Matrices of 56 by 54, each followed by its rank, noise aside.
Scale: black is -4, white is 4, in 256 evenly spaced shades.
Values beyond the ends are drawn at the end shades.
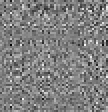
six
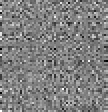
six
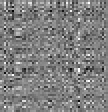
five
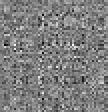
five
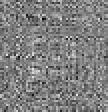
six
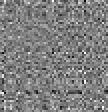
five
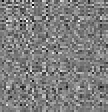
five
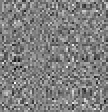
six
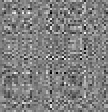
three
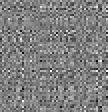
four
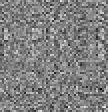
five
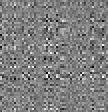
three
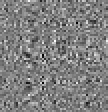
six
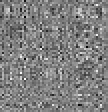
five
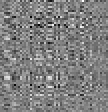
three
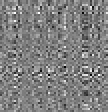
three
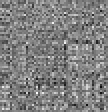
four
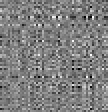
three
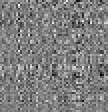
five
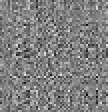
five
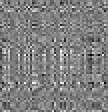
three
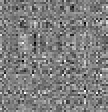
five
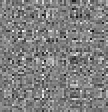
four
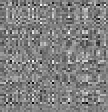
three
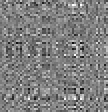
three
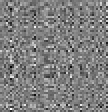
four
